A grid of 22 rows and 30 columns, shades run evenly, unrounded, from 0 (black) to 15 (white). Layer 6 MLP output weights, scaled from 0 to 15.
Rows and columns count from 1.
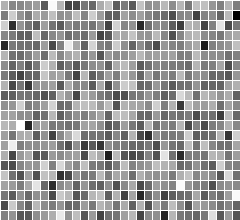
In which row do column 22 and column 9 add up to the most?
5
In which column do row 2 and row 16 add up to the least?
14
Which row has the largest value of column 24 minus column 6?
10
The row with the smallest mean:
3
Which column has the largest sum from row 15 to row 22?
8
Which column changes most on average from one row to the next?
23
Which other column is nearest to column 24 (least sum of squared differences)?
4
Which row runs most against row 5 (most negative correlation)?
1
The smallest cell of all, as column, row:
30, 2
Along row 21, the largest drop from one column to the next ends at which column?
19
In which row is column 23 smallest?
16
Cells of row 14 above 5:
26
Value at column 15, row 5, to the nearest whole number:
12
